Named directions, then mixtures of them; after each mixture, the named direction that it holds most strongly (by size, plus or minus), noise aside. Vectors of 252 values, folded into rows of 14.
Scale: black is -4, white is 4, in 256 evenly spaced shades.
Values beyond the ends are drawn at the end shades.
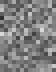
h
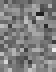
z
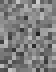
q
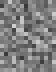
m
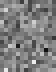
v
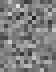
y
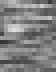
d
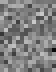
h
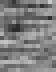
d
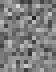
y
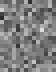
h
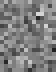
z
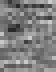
d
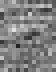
d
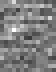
d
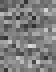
y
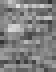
d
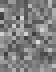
h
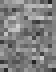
d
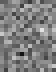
h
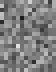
v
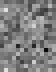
v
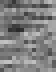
d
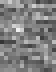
d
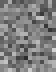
z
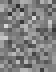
y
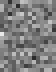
y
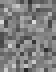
v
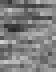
d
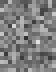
m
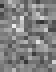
m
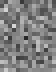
m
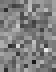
v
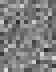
v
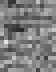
d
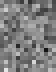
v
